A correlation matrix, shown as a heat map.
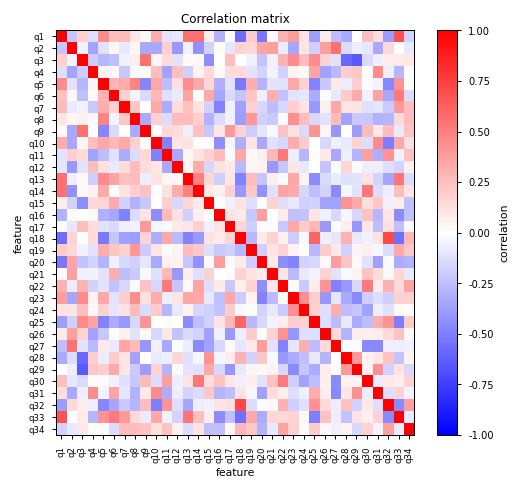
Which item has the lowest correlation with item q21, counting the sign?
q12
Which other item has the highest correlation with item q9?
q3
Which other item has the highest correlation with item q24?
q23
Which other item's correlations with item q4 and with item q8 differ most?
q31
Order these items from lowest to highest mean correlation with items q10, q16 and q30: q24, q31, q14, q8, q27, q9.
q27, q24, q8, q31, q9, q14
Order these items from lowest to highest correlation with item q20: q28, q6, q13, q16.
q13, q6, q28, q16
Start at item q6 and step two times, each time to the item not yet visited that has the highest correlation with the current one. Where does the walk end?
q1
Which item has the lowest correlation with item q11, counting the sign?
q10
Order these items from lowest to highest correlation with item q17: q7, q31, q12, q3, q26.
q26, q31, q7, q12, q3
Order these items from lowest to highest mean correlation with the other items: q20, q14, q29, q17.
q20, q29, q17, q14
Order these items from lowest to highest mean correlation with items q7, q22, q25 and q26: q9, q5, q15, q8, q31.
q15, q5, q8, q31, q9
